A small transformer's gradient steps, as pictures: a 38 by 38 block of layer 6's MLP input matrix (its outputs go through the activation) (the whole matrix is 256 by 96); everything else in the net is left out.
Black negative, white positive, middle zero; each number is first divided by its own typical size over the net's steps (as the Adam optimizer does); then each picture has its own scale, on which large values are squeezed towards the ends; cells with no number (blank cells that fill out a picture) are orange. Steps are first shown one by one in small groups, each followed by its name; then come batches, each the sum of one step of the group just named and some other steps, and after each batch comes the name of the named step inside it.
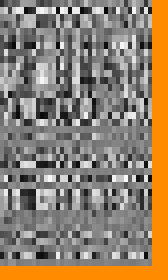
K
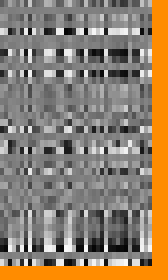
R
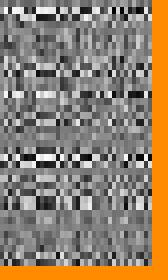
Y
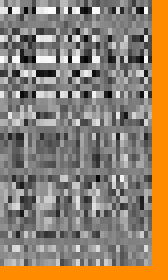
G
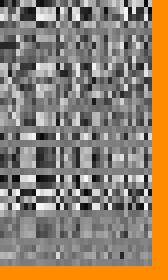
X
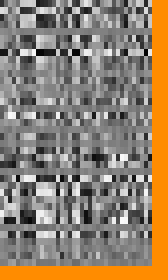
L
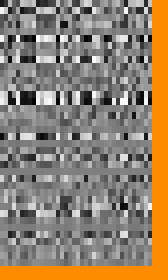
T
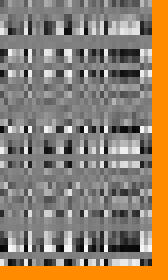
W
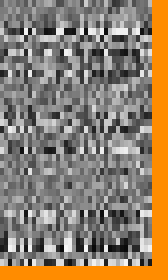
R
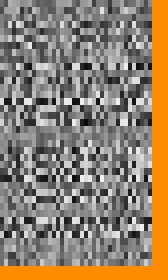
X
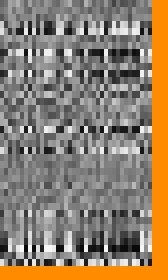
W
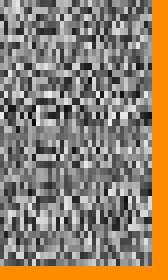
Y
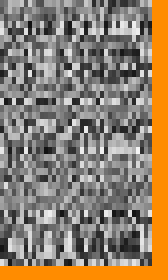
W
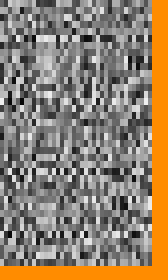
T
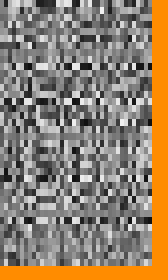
X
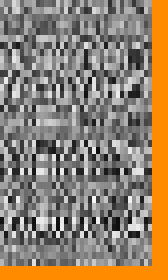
G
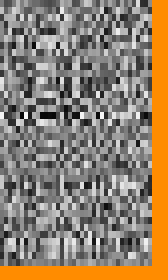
K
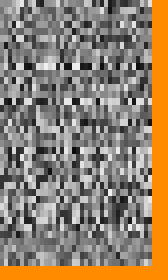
X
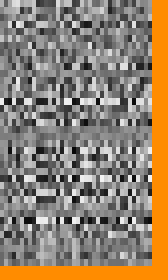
L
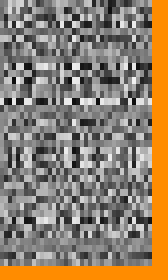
L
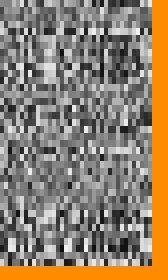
R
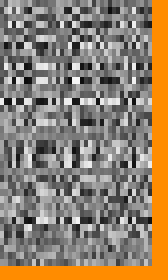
L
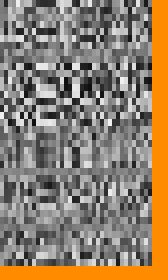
X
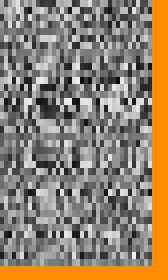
K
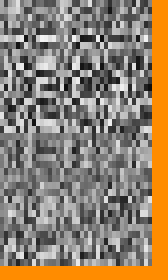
G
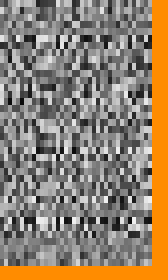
T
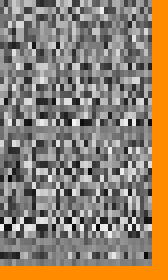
K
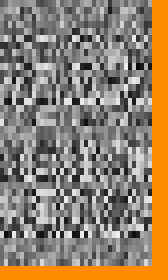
X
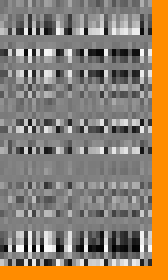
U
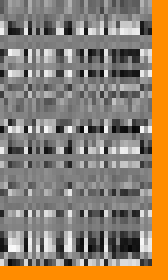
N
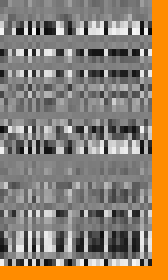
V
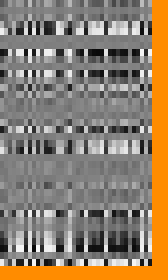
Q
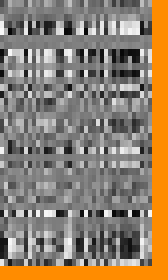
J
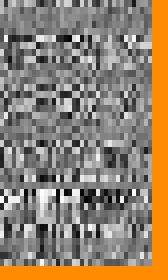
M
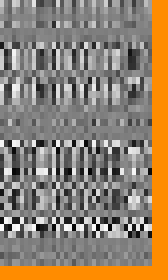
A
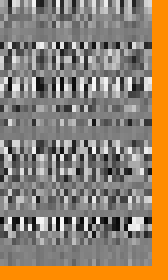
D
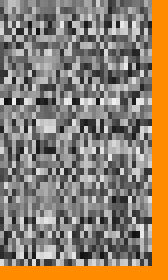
V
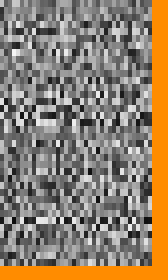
A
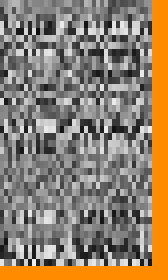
Q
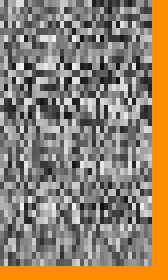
M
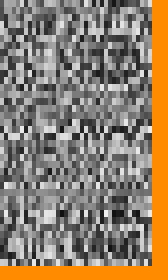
Q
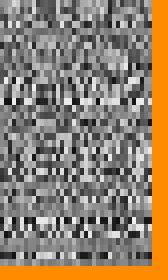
D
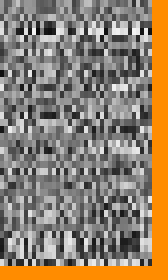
V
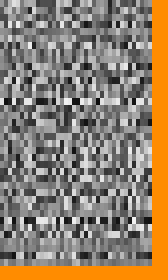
D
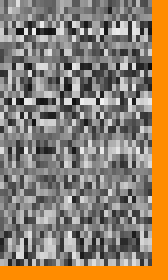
V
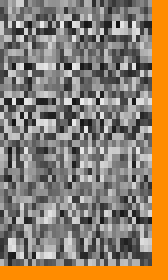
N
